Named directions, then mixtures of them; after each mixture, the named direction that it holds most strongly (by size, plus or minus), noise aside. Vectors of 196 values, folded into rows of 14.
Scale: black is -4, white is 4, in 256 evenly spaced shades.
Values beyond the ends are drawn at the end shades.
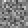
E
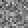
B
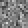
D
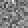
E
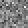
B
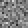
D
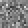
D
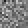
E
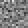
E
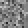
D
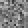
D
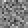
E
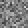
B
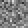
B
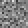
E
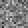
B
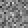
B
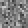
D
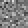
E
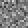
E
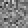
E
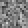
D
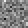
E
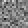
E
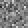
B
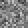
B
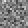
E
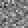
B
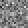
B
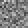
E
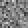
D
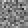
E
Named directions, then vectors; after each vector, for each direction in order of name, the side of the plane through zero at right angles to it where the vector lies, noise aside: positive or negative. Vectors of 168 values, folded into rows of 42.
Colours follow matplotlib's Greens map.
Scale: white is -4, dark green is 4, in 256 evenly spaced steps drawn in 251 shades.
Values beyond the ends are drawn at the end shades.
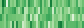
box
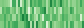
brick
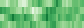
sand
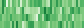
positive, positive, positive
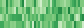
negative, negative, positive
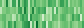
negative, positive, negative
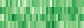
negative, negative, positive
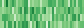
negative, positive, negative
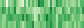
positive, positive, positive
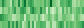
positive, positive, negative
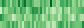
positive, positive, negative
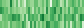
negative, negative, positive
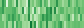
positive, negative, positive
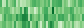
negative, positive, positive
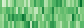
negative, positive, positive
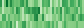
negative, negative, negative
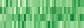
negative, negative, positive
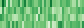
positive, positive, negative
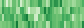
positive, positive, positive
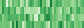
positive, positive, positive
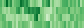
negative, negative, negative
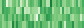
positive, positive, positive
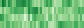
positive, negative, negative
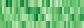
negative, negative, negative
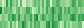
negative, negative, positive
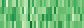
positive, negative, positive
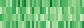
positive, positive, negative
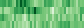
positive, negative, negative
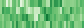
positive, positive, positive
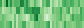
negative, negative, negative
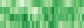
negative, positive, positive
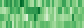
negative, negative, negative
